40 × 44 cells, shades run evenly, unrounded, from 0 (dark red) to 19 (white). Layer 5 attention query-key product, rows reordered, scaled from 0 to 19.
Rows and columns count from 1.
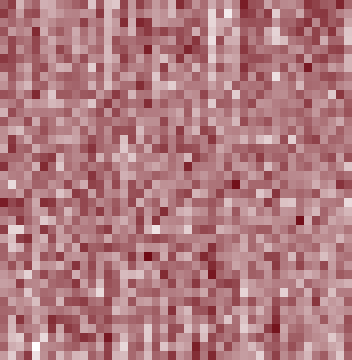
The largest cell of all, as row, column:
39, 5
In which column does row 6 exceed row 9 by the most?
10
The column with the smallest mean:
25
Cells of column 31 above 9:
21
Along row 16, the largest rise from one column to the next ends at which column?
37
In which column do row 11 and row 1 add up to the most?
7
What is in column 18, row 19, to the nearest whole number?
8
